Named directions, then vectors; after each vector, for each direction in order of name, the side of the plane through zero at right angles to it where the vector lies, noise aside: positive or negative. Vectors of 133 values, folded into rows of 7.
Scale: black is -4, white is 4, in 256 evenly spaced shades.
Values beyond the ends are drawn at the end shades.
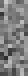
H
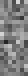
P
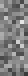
positive, positive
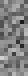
negative, negative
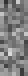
negative, positive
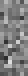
positive, positive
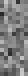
positive, negative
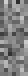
positive, negative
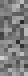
negative, negative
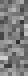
negative, negative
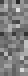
positive, negative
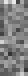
positive, negative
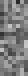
positive, negative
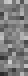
positive, positive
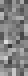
negative, negative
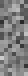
negative, negative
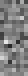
negative, negative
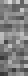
positive, positive
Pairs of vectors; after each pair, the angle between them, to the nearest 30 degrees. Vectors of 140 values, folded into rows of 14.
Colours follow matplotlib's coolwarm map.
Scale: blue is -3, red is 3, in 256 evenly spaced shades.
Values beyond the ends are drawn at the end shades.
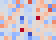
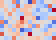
150 degrees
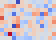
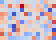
60 degrees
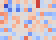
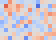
150 degrees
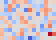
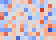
60 degrees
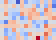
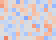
60 degrees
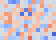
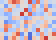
150 degrees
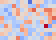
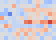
60 degrees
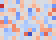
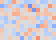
90 degrees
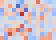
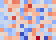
120 degrees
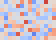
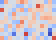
90 degrees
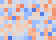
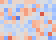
150 degrees
